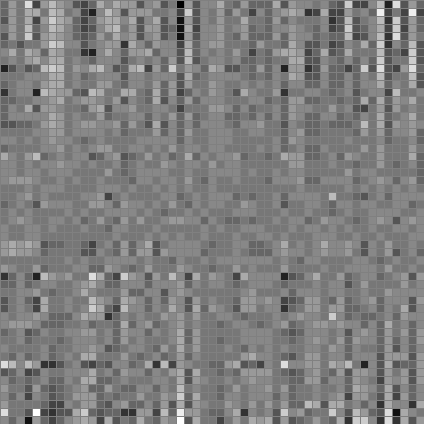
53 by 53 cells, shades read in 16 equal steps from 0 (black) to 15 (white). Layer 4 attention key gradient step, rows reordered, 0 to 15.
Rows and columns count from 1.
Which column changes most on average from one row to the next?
5
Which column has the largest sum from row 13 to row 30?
48
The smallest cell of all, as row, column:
1, 23
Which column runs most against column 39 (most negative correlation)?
52
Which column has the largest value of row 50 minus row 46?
46
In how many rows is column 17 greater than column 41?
22
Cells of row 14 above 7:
25
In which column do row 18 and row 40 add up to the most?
42
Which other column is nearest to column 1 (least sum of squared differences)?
36
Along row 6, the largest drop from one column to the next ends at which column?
49
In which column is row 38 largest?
12
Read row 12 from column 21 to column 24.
6 9 4 6
